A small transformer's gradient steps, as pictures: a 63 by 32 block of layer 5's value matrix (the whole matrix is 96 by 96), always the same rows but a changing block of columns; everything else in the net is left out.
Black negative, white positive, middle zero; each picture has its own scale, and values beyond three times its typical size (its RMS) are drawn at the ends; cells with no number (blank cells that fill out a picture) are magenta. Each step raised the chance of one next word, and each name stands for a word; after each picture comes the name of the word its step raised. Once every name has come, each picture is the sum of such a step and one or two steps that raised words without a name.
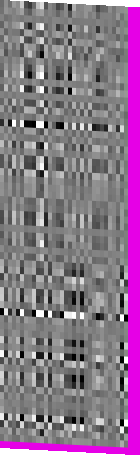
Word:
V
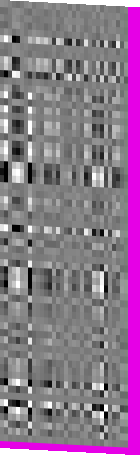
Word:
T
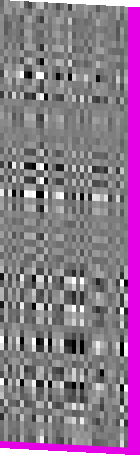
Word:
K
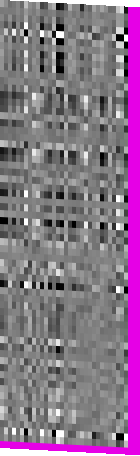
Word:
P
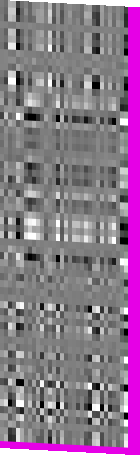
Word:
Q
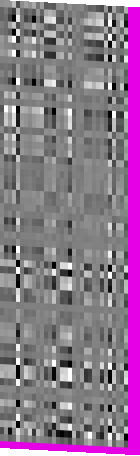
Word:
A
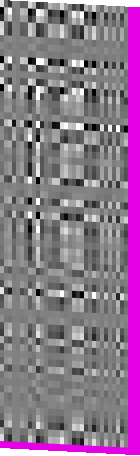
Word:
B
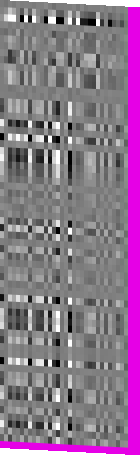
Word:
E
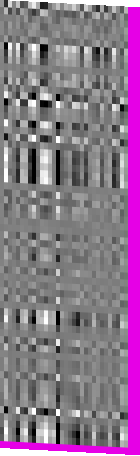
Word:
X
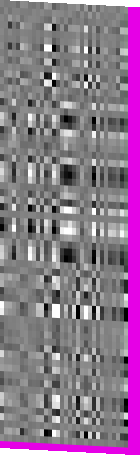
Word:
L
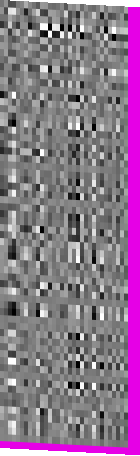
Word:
P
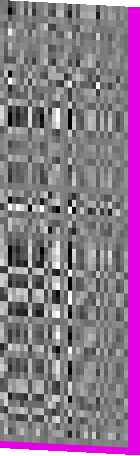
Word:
L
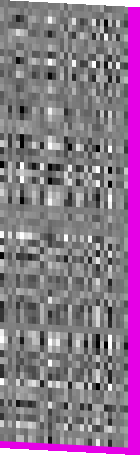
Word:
K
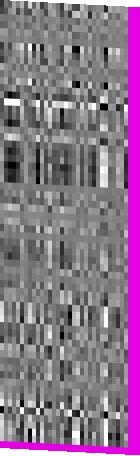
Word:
X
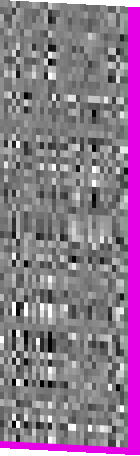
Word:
K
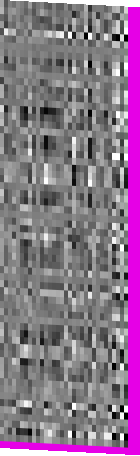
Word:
P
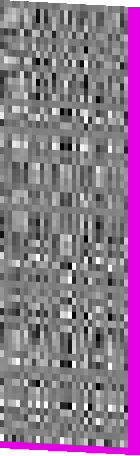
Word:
Q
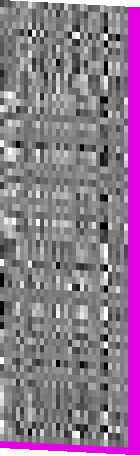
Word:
P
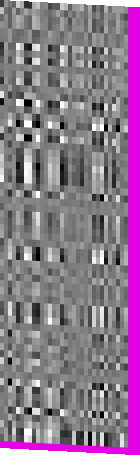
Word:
X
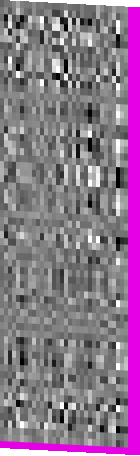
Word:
T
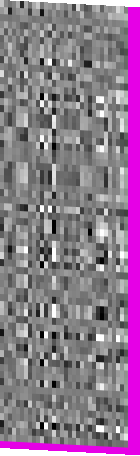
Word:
L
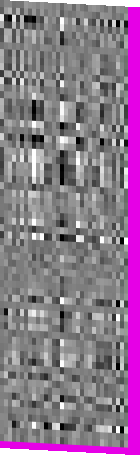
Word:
E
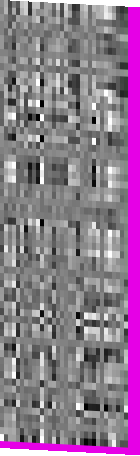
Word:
Q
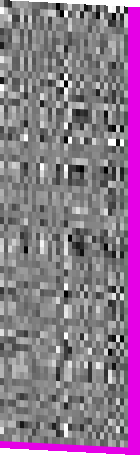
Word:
B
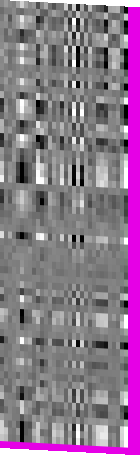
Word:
X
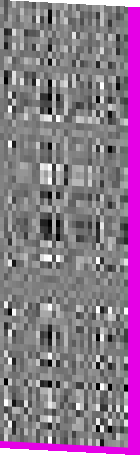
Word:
Q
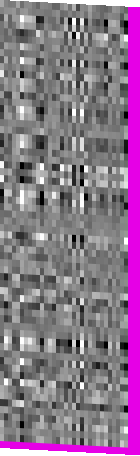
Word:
K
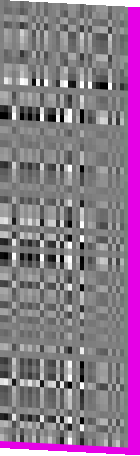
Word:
Q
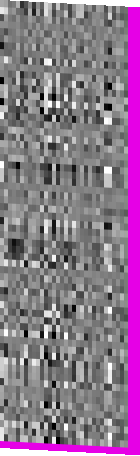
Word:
Q
